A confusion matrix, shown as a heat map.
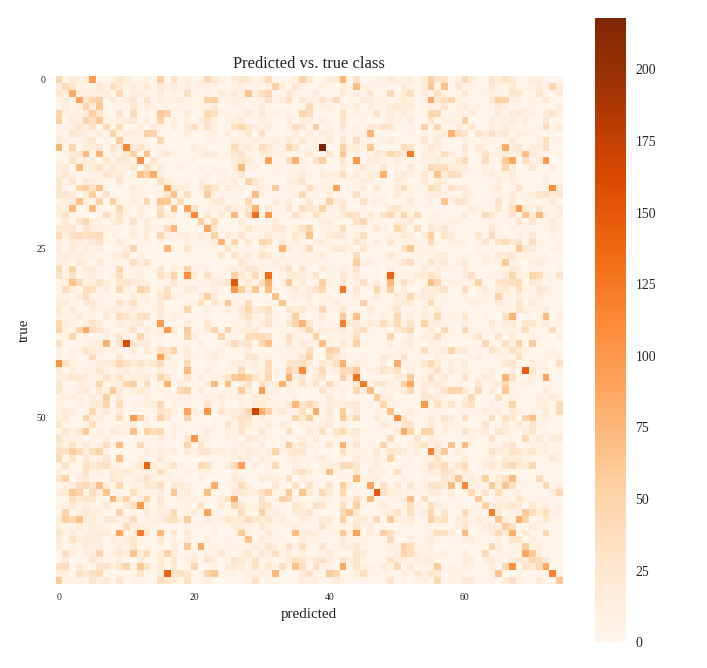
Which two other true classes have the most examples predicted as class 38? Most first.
49, 7
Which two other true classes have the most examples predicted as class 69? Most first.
43, 70
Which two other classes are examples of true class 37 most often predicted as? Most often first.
16, 4
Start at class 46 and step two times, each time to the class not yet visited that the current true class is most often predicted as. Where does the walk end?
26
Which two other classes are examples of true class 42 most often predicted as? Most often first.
0, 50
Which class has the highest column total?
42
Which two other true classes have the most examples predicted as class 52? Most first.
11, 45
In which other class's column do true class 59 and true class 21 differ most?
67
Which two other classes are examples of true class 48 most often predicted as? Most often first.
54, 35
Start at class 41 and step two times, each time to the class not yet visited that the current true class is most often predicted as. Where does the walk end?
28
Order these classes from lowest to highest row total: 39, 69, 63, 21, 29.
21, 69, 63, 39, 29
